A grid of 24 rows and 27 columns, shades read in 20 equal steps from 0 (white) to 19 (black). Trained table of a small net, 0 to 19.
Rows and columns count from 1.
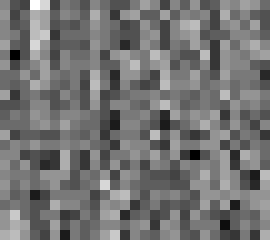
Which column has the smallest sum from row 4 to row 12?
4
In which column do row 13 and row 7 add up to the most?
12
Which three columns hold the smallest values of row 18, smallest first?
27, 21, 23
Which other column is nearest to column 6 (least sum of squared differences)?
3
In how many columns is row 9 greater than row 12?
11
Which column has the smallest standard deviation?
8
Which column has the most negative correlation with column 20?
16
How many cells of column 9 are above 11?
12
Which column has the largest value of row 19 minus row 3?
26
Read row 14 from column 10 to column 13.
10 15 11 10
